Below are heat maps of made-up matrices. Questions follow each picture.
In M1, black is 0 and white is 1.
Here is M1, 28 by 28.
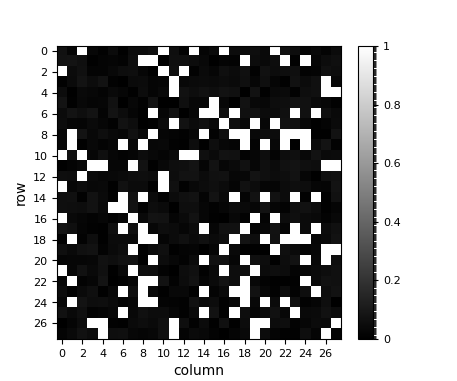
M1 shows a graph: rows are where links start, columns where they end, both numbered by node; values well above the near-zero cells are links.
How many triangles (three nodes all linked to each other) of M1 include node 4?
3
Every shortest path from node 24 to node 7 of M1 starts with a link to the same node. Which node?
node 20
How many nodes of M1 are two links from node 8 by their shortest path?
3
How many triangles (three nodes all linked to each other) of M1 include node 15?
0
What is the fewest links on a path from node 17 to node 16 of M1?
5
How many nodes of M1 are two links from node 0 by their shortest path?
3
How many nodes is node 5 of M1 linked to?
1
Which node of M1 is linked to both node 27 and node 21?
node 19
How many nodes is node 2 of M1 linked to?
3
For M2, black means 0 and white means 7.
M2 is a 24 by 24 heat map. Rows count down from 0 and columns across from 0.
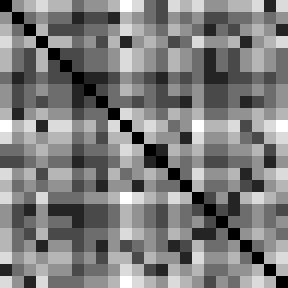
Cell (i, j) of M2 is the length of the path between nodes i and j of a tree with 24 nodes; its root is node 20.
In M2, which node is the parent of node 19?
17
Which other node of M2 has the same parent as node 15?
6
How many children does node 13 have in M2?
2
